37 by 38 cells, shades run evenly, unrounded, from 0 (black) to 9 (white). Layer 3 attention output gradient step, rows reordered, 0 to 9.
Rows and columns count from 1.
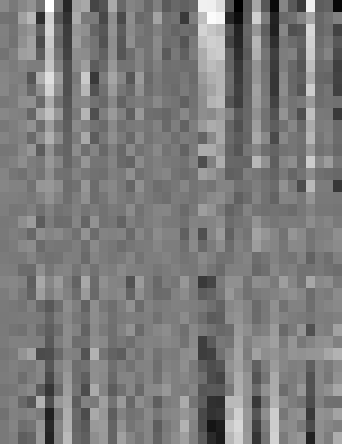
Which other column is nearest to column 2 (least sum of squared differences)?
1
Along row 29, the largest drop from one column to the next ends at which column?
23
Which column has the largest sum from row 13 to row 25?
35
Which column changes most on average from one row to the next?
5
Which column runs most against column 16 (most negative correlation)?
15
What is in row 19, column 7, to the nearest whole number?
4
